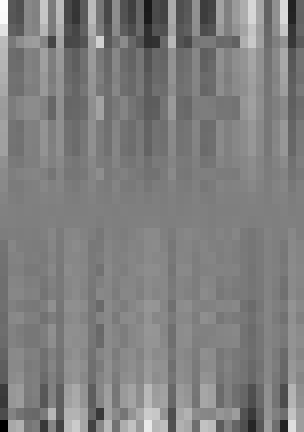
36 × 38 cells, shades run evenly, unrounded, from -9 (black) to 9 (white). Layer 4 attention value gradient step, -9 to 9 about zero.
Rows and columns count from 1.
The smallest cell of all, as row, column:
36, 1
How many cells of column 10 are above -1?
23
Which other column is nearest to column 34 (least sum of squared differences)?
38
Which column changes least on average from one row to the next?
34
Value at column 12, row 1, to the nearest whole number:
4
